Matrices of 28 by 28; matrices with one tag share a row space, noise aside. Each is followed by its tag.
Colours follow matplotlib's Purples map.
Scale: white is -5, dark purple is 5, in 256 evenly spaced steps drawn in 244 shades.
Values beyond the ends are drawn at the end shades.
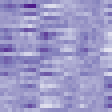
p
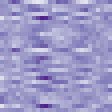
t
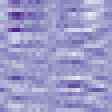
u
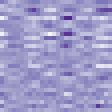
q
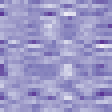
q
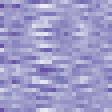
t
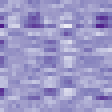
q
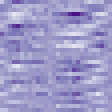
u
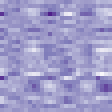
q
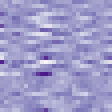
t
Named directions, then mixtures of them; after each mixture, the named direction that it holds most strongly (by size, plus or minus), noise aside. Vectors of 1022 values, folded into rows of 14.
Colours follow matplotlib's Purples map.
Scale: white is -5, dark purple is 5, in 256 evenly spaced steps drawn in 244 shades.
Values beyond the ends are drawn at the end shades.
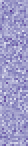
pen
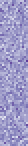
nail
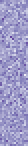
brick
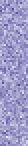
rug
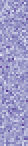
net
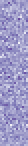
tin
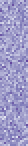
nail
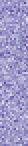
net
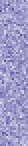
rug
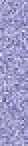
net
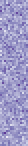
rug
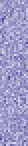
brick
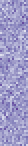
net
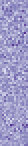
tin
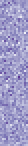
tin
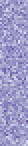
rug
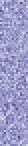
nail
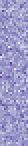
tin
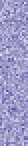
net
